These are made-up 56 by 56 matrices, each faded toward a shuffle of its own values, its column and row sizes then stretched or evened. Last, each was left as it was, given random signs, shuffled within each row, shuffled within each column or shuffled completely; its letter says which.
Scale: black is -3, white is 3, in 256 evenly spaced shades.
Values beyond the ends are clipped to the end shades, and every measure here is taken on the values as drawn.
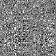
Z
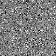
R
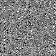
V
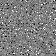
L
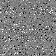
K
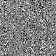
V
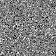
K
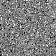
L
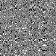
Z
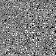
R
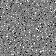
L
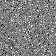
L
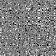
Z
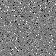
L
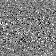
K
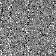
V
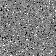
L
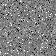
L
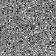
R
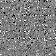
R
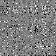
R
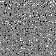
K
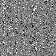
V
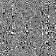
Z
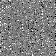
V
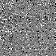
R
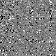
R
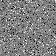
L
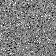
L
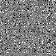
R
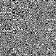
Z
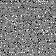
K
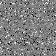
K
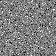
L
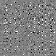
Z
